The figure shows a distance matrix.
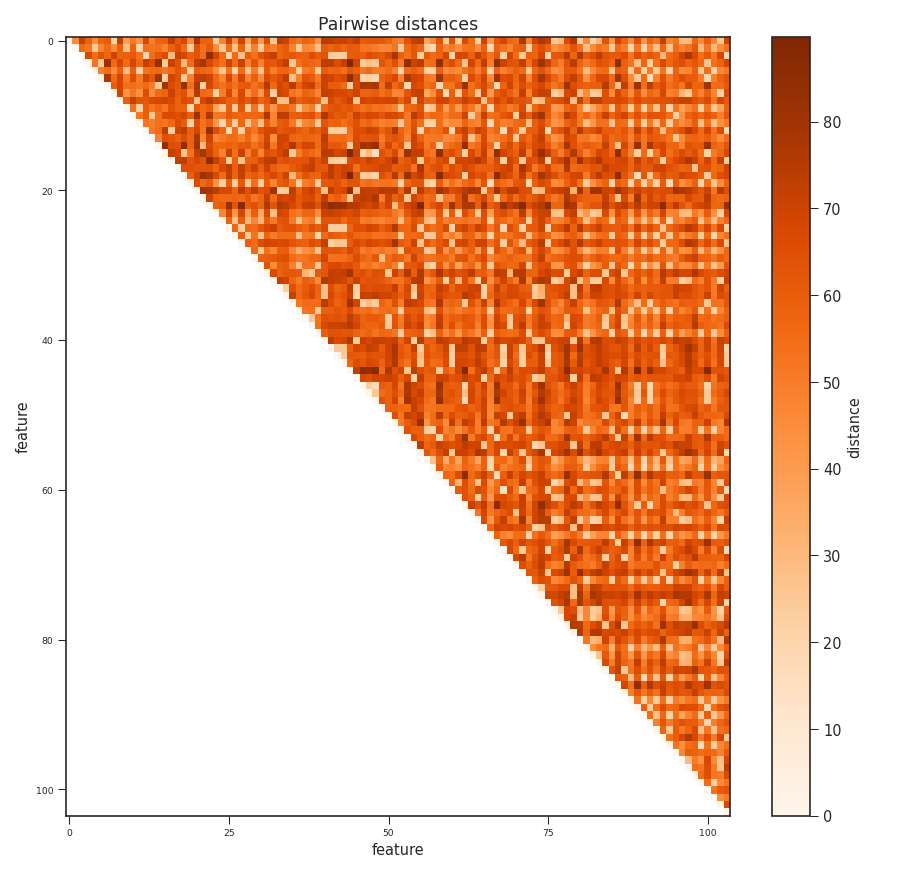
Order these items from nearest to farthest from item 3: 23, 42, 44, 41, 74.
23, 42, 41, 74, 44
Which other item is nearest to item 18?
89
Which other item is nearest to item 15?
48
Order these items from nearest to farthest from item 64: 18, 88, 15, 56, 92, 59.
59, 56, 88, 92, 15, 18
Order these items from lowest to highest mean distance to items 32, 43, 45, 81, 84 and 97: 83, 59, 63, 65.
59, 83, 65, 63
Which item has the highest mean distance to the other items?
22
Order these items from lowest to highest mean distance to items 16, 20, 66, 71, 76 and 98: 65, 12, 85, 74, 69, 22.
12, 85, 65, 74, 69, 22
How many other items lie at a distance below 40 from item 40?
10
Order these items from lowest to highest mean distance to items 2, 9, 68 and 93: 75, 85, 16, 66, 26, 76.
75, 16, 66, 26, 85, 76
